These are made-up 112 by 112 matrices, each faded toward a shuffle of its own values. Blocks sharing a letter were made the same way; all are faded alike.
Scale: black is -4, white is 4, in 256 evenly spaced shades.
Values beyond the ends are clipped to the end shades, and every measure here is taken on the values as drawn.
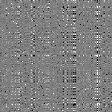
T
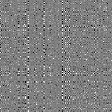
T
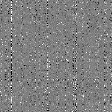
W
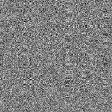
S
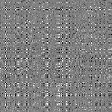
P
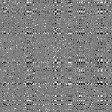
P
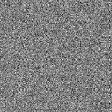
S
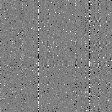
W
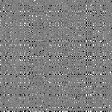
P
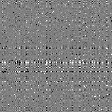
P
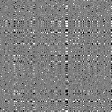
P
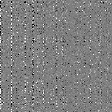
W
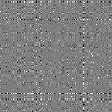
P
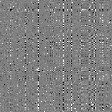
T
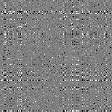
P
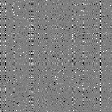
T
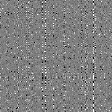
W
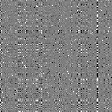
T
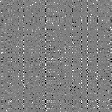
T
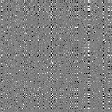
T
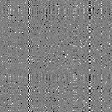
T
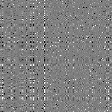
T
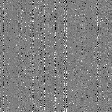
W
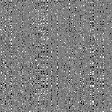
W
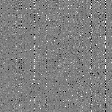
W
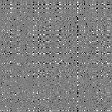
P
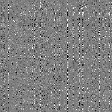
W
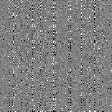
W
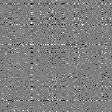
P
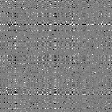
P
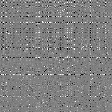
P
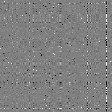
P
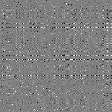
P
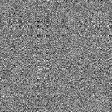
S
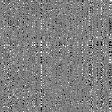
W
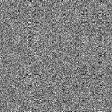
S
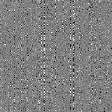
W
